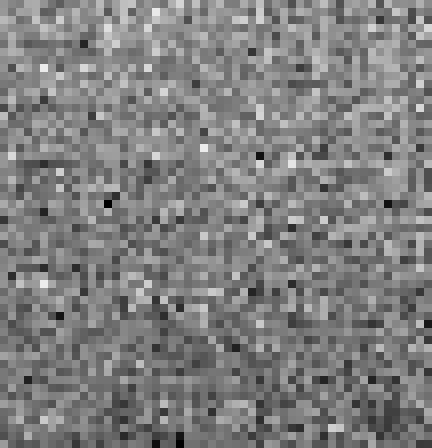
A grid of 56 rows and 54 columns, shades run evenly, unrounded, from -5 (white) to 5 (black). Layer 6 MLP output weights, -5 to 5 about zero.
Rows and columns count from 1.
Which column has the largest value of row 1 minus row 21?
37
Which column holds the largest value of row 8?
44
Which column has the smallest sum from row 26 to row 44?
53
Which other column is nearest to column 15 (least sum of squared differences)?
13
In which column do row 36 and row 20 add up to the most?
33
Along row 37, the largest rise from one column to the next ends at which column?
32
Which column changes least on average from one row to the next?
24
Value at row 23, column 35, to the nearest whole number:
-1
